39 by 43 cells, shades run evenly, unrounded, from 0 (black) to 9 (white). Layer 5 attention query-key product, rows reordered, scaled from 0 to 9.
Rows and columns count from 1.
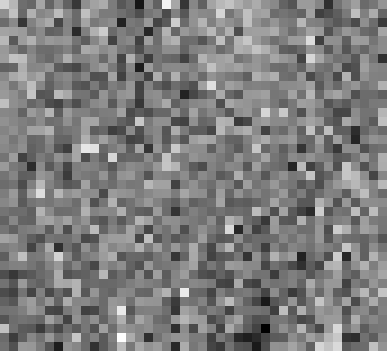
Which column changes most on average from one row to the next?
20
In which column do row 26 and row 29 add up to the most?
38
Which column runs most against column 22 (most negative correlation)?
15
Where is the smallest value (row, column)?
37, 30
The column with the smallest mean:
16
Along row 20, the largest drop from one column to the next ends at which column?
36
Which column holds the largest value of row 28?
39
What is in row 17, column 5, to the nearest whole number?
4
